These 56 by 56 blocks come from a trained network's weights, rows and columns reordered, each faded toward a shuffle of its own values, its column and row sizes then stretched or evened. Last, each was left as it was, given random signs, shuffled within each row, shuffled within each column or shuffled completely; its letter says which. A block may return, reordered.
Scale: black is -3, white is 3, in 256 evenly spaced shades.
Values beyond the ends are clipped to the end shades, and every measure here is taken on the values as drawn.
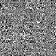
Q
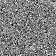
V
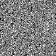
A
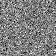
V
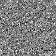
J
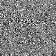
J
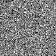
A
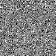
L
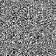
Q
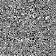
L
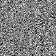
A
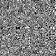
Q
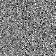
A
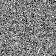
V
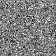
J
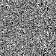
A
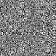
Q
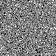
V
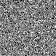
V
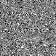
J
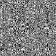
Q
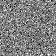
V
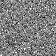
V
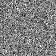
V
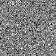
Q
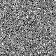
V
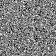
V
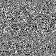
J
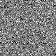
J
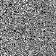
L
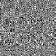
Q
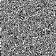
A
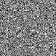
Q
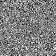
J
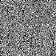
L
